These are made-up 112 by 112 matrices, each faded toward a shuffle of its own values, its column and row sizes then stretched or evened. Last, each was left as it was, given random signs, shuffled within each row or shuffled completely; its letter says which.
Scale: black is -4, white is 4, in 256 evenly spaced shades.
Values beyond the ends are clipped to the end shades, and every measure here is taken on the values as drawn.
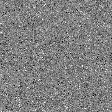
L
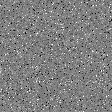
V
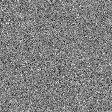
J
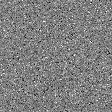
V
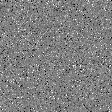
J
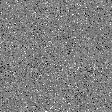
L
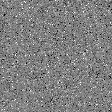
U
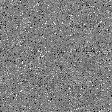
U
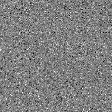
U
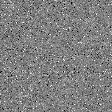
L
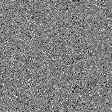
U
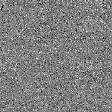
U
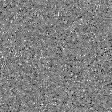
V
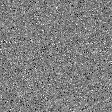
J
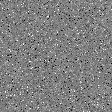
V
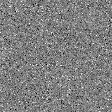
L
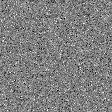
V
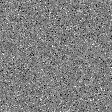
V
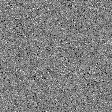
J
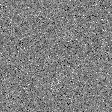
V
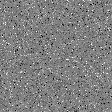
V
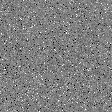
V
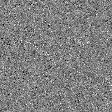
L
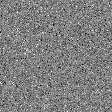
J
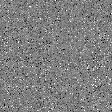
U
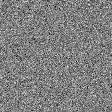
J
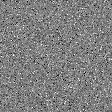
V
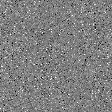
U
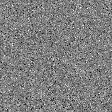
L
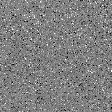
U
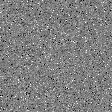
V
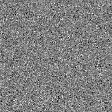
U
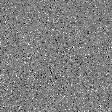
L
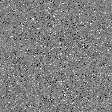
L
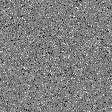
V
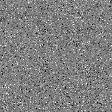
L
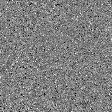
U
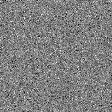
U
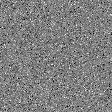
V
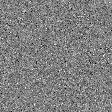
V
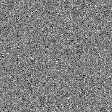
U
